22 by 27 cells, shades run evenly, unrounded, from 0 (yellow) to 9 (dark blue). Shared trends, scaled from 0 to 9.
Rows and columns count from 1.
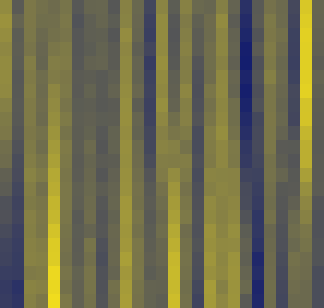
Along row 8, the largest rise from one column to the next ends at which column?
27
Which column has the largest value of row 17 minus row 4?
26
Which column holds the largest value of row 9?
21
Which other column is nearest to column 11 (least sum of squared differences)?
19
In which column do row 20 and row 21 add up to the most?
22
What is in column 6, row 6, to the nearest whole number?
5
